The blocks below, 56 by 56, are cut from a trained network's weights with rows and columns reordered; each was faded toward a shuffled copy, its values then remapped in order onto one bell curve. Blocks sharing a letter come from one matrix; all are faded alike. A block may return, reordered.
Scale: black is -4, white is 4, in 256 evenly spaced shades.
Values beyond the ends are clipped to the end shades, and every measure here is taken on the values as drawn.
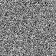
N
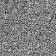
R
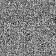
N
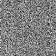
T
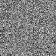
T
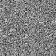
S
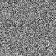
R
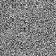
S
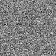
N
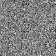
T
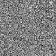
R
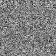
N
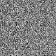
T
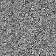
T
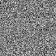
S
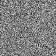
N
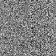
T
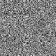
S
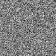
R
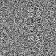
R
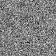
N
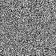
N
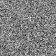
N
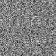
R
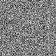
S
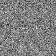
N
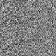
R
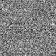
S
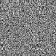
R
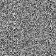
T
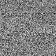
N
